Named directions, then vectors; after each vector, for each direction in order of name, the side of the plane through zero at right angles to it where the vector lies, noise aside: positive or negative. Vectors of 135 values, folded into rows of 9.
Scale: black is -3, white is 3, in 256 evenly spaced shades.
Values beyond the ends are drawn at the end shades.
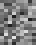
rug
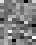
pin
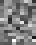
negative, negative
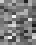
positive, negative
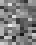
positive, negative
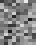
negative, positive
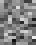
positive, positive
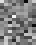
positive, negative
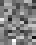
negative, negative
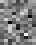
positive, negative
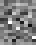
positive, positive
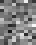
negative, positive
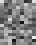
positive, positive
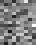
negative, positive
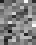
negative, positive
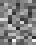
negative, negative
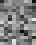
negative, negative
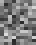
positive, positive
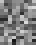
positive, positive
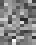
negative, negative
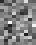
negative, positive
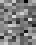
positive, negative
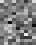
positive, negative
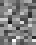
negative, negative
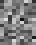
negative, negative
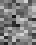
negative, positive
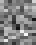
positive, positive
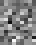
negative, negative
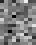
negative, positive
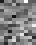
negative, positive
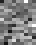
negative, positive
